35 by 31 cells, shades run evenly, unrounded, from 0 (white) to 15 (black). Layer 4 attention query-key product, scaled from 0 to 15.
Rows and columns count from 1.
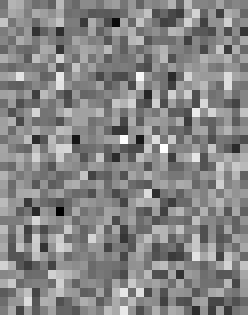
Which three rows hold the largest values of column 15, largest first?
3, 18, 15
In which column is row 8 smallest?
10
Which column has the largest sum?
14
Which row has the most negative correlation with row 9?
35
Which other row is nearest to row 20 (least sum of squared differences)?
23
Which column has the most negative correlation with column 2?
13
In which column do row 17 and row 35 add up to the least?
21
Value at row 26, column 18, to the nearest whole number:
9
